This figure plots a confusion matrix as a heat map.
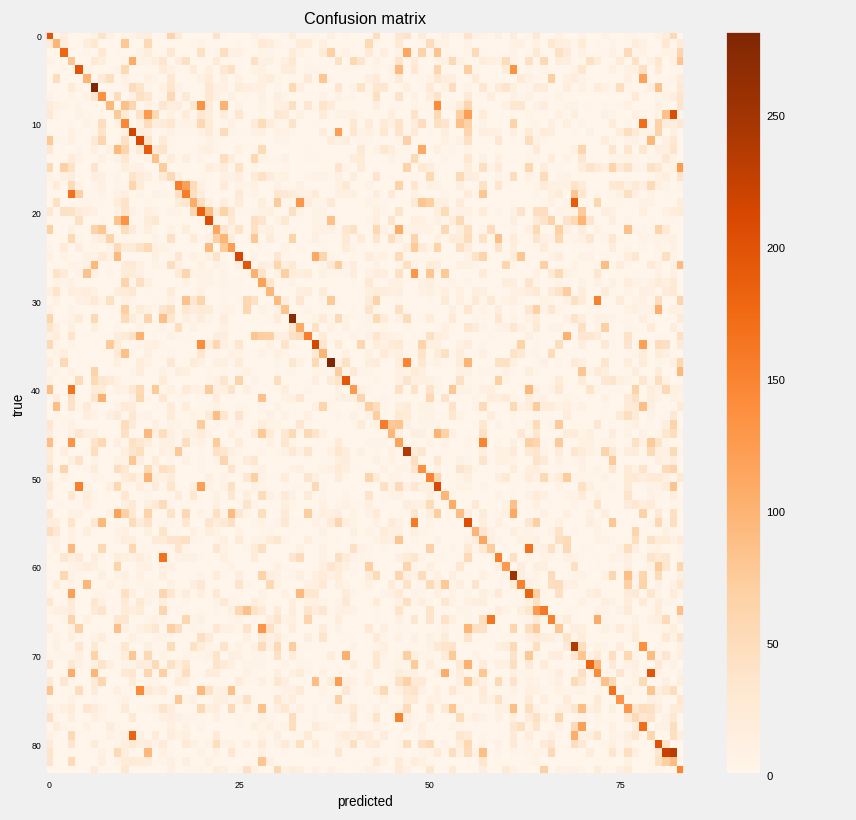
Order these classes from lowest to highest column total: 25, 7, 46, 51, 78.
25, 7, 51, 78, 46
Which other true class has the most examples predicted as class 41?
35
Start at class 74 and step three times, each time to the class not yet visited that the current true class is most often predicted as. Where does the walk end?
11
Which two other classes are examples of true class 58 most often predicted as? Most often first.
63, 3
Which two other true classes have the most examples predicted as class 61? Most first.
4, 54
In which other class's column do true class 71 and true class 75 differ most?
55
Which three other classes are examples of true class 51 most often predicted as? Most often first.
4, 20, 82
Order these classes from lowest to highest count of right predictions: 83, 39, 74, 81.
83, 74, 39, 81
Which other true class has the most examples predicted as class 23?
8
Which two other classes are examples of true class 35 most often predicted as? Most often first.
20, 78
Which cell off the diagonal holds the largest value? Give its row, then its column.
81, 82
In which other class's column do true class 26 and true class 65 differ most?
64
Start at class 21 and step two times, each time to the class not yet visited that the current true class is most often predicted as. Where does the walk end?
78
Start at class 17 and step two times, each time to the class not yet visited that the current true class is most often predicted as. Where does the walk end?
3
